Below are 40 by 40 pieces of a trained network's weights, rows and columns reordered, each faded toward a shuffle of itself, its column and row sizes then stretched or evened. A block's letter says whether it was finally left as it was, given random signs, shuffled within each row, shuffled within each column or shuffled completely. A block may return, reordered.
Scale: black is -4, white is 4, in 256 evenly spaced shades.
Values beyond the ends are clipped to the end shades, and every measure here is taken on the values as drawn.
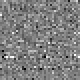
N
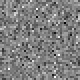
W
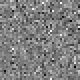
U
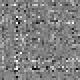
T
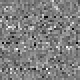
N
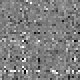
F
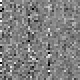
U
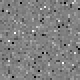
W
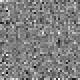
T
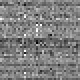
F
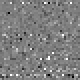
N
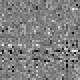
F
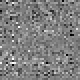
F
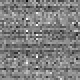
F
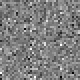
U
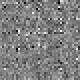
F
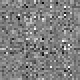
F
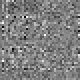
F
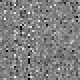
U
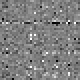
F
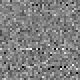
N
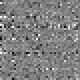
T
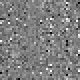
U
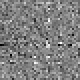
T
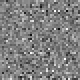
T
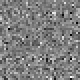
T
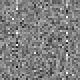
U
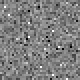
W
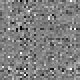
F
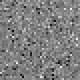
W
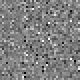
U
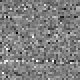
N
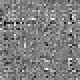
F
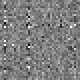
T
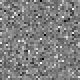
W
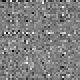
F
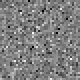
W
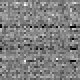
F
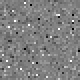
W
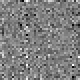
T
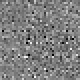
T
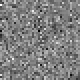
U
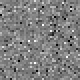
W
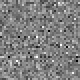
N
